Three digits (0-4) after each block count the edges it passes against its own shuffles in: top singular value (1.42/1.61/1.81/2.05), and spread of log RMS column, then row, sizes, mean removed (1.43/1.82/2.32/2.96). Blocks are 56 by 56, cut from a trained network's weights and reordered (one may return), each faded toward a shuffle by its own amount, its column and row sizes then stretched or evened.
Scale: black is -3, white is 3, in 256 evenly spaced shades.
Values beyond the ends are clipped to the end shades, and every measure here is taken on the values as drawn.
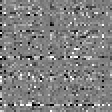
3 3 4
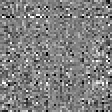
2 3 3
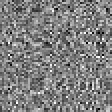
4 1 2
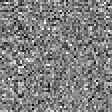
3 1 0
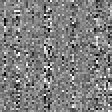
1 4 0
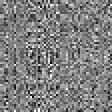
4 4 0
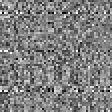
4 1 2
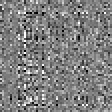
4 4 1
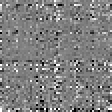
1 4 4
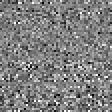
0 0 4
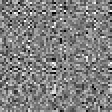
4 3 1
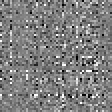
2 4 3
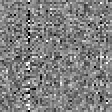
2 2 1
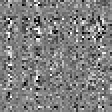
2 4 3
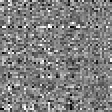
2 2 3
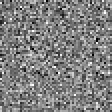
1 1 0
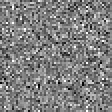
0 2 0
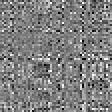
4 4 3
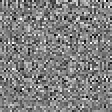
3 0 3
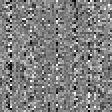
2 4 0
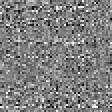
2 3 3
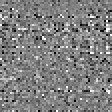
2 1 3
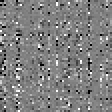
2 4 2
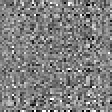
3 2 3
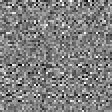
4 0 3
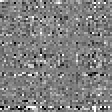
0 2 4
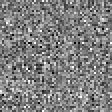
2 0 1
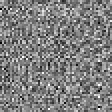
4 1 0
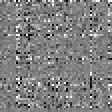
0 4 4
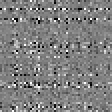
2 3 4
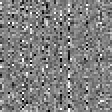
0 4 0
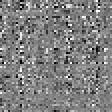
1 4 4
